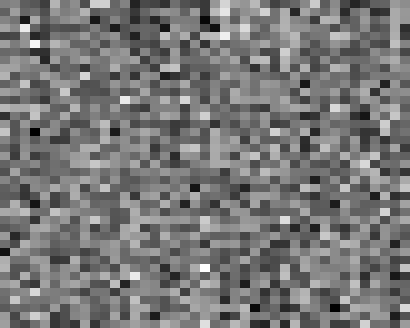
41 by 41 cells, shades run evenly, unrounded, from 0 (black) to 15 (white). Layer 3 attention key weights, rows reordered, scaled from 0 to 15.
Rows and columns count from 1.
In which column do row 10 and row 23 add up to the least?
17
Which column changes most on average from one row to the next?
4
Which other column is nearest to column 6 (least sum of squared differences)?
7
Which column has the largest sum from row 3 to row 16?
40
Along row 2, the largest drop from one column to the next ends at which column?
30
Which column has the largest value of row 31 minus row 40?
23
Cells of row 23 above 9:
5
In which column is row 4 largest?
3
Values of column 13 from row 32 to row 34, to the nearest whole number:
6 6 10
